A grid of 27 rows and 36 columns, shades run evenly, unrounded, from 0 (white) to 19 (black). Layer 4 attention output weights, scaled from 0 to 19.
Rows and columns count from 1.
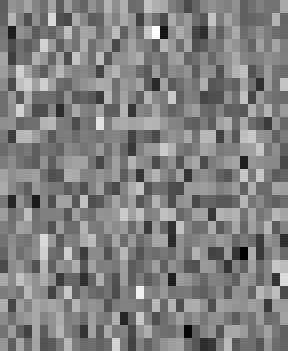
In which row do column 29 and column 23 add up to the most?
21
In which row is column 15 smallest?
27
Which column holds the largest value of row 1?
24
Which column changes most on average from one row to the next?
20
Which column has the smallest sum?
3
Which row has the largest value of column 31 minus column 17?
13
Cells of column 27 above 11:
10
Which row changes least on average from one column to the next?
12
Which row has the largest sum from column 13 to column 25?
26
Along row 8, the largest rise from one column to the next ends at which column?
32
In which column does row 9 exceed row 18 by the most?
8
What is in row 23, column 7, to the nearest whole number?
14
